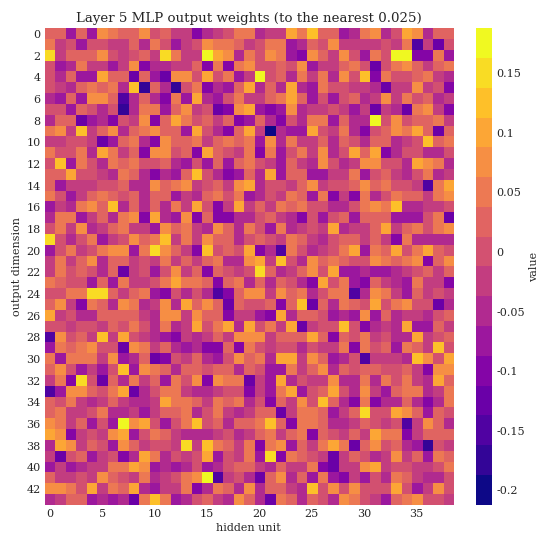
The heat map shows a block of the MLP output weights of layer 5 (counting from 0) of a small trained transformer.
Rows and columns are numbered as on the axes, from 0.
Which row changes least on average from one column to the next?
40
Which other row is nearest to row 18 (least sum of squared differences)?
21
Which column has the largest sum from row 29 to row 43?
37
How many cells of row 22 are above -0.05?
28
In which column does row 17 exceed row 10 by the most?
10
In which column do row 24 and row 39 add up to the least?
16
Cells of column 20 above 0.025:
7
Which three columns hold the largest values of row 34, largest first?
26, 11, 24
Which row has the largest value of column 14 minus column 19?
32
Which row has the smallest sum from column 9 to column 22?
5
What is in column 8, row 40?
0.1
